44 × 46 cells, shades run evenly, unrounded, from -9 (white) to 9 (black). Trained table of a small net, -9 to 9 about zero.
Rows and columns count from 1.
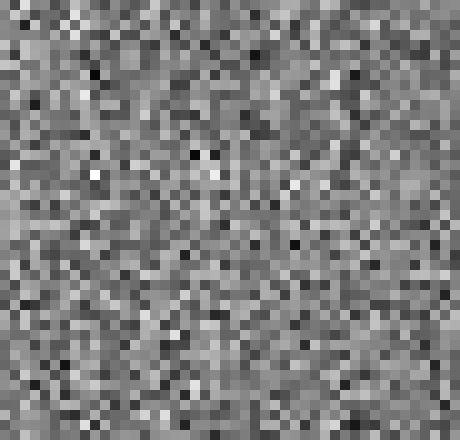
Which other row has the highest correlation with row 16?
8
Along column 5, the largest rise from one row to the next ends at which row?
33
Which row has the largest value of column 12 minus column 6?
23
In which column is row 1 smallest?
3
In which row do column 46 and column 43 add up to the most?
5
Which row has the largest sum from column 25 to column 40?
6
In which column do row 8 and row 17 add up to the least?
34
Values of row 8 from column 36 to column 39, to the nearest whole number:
7 3 -1 2
